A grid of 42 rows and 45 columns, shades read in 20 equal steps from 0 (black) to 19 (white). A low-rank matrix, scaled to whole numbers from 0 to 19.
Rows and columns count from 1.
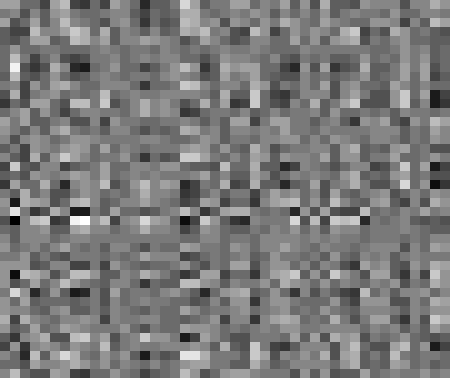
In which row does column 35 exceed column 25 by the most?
25
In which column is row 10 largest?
19
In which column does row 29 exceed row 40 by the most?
15
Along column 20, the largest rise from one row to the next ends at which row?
32
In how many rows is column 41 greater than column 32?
16
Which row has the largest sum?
40
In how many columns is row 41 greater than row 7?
23
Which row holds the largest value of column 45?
36
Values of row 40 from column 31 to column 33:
11 9 13
